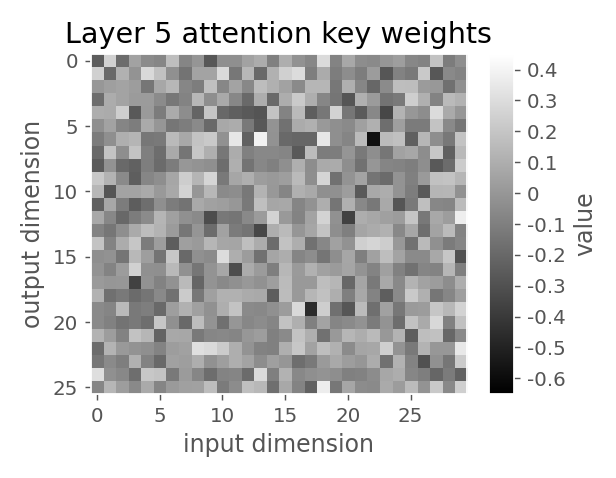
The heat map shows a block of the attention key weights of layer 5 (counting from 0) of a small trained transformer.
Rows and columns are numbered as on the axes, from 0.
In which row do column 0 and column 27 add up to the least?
8
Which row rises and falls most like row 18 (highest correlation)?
17
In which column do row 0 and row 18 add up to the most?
18
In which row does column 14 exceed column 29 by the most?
15
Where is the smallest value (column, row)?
22, 6
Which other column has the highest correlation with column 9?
2
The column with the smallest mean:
20
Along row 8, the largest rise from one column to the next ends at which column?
29
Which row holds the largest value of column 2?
4
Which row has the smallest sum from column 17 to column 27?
1
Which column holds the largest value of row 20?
27
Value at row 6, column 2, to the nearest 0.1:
0.1
